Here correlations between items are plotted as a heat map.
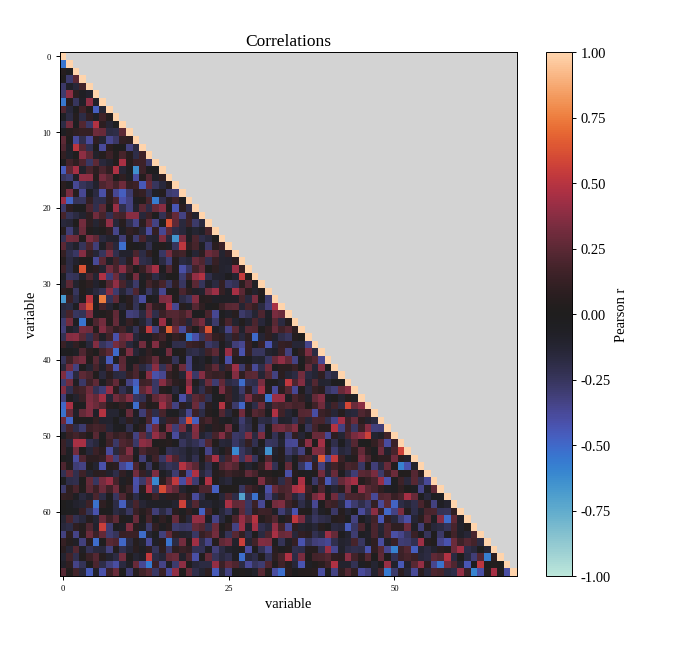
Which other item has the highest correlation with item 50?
46
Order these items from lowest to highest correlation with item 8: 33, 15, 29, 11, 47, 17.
11, 47, 33, 17, 29, 15
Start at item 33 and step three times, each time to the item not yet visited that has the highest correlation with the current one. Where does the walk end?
6
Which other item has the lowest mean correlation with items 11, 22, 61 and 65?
50
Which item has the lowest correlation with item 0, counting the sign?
32
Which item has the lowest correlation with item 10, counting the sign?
54
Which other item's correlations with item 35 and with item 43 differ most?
44
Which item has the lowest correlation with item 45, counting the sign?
31
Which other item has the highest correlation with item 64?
27
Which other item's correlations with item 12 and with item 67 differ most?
63
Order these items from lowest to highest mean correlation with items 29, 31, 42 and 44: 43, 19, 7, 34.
34, 43, 7, 19
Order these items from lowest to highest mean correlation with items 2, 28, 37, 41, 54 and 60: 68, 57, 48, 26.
48, 57, 68, 26
